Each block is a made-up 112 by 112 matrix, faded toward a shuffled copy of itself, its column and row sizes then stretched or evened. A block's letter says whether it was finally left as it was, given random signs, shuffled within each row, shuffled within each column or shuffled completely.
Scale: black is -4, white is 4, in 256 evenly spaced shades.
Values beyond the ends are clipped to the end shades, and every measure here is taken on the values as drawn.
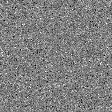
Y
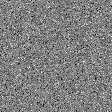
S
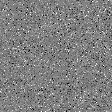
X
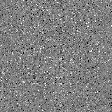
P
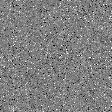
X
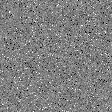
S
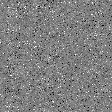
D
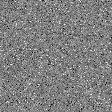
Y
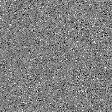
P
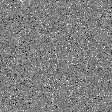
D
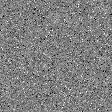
S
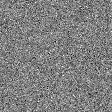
S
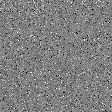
Y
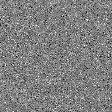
X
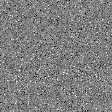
X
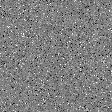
S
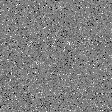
Y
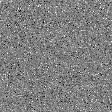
Y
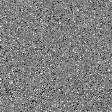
X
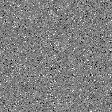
P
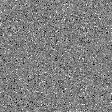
X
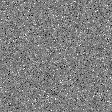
S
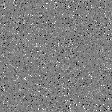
P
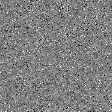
X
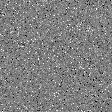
S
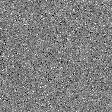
S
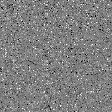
P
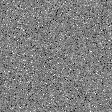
S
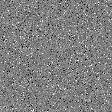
D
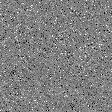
S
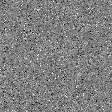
D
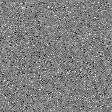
Y
